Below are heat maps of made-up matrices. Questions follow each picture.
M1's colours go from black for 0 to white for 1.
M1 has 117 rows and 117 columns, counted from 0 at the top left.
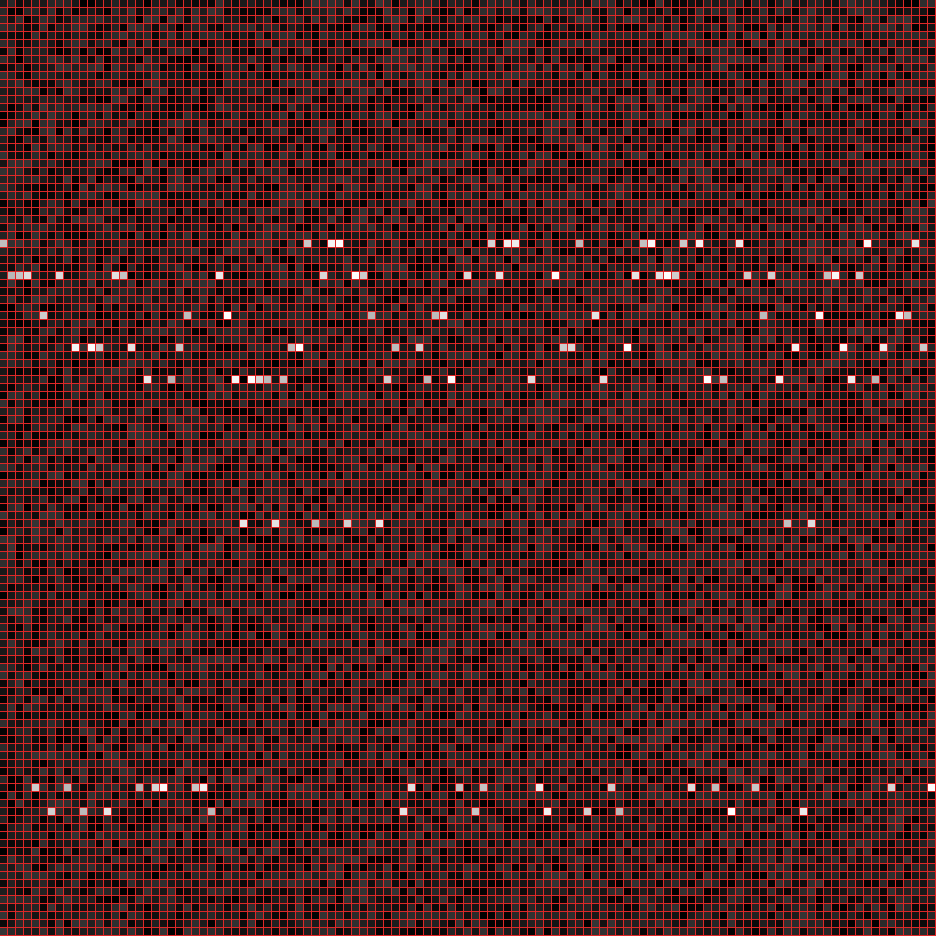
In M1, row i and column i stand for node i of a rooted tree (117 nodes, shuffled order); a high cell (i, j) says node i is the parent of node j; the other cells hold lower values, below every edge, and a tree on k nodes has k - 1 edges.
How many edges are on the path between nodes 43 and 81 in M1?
3
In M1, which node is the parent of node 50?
101
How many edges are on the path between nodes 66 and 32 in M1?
2
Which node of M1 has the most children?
34
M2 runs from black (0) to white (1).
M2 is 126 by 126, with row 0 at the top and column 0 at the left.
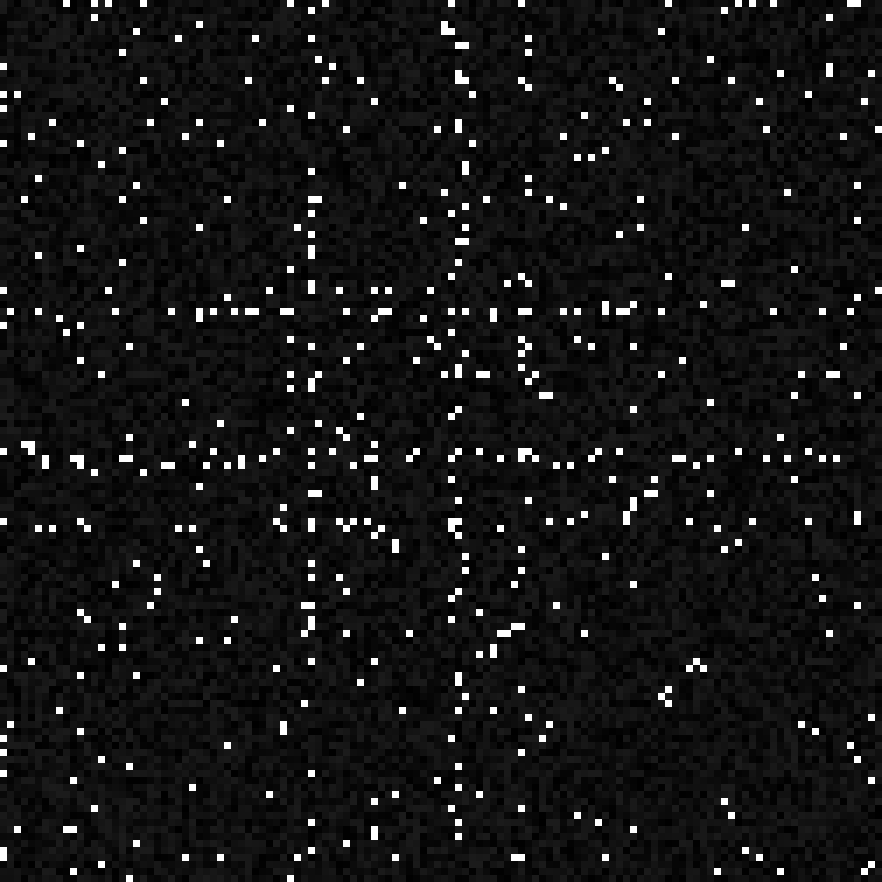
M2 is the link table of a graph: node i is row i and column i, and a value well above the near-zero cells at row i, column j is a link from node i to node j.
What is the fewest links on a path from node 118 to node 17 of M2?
3
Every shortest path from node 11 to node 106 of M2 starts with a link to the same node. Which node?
node 66
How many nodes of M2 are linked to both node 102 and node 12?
1
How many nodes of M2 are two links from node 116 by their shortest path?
5
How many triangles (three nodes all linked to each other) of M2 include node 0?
5
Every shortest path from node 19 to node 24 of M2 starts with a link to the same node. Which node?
node 80
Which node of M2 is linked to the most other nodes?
node 44
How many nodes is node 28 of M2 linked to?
8
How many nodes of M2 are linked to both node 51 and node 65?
2
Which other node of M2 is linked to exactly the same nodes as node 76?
node 119
